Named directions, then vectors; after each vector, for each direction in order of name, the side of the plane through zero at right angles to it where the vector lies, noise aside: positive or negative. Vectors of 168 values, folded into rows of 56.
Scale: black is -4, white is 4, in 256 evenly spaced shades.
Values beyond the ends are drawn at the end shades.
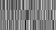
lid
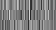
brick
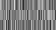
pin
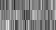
negative, positive, negative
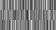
positive, positive, positive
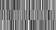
negative, positive, negative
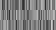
negative, positive, positive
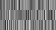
positive, positive, negative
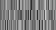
positive, positive, negative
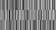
negative, positive, positive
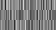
positive, negative, negative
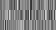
positive, positive, negative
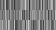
negative, positive, negative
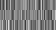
negative, positive, negative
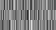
positive, positive, positive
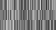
positive, negative, negative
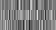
negative, negative, positive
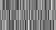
negative, positive, positive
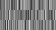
positive, positive, negative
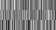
positive, negative, positive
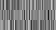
negative, positive, negative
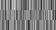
positive, negative, positive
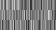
positive, negative, positive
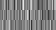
negative, negative, negative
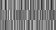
positive, negative, negative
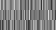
positive, negative, positive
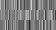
negative, negative, positive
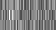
positive, negative, negative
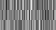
negative, negative, negative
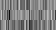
negative, negative, positive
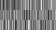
negative, positive, negative
